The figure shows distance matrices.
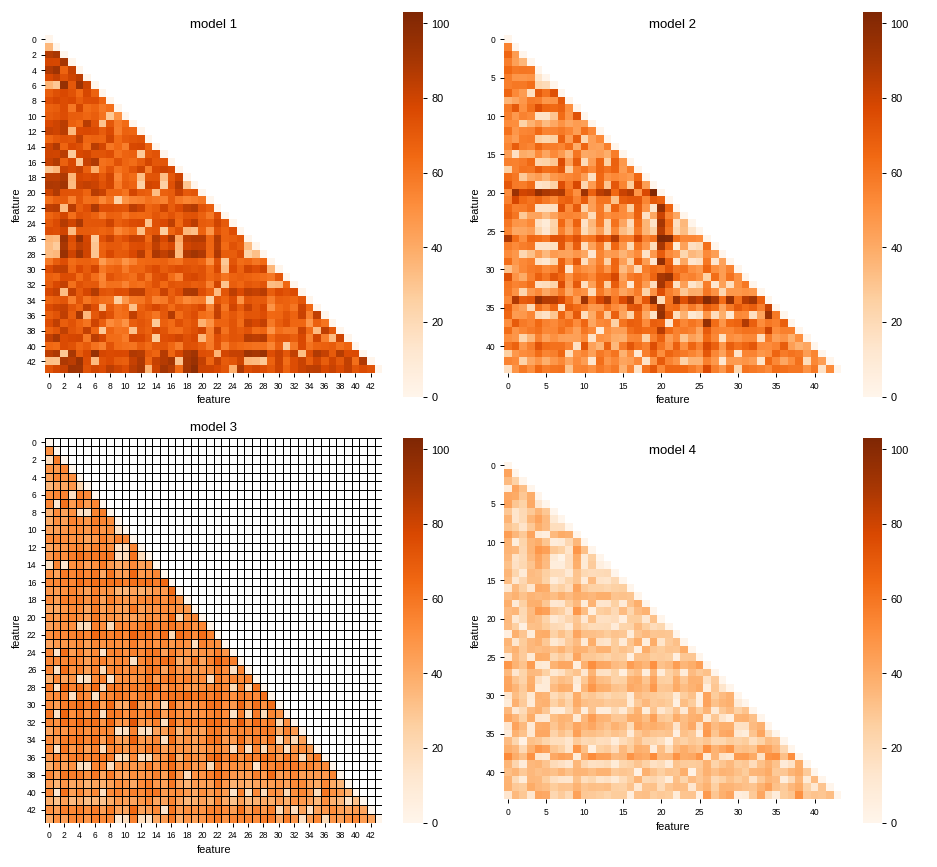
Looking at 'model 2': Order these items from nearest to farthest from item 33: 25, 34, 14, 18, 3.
18, 25, 3, 14, 34
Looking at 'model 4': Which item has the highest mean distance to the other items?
38
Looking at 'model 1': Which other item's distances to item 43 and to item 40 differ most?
31
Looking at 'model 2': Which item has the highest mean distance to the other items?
20
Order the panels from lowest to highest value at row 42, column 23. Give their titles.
model 2, model 4, model 3, model 1
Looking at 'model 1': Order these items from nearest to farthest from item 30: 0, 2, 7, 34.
7, 34, 0, 2
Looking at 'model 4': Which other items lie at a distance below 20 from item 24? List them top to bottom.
17, 40, 42
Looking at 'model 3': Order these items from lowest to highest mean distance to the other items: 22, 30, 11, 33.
33, 30, 11, 22
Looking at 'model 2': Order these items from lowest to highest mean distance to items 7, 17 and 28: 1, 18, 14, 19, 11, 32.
11, 18, 1, 14, 32, 19
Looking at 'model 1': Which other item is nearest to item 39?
14
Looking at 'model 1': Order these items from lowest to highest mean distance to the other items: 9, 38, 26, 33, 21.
21, 9, 38, 26, 33
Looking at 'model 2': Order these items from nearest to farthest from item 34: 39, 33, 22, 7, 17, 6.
17, 39, 33, 7, 6, 22
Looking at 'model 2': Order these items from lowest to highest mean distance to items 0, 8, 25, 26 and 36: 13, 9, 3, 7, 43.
13, 43, 3, 9, 7
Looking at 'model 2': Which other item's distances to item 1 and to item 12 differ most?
38
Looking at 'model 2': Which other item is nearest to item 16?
32
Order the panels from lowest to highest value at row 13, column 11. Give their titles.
model 4, model 2, model 3, model 1
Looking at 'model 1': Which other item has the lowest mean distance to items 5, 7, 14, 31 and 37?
39
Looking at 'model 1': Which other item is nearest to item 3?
15
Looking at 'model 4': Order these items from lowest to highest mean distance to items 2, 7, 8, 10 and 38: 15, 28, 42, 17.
15, 28, 42, 17
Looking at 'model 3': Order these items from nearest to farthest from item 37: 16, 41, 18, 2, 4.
4, 41, 2, 18, 16
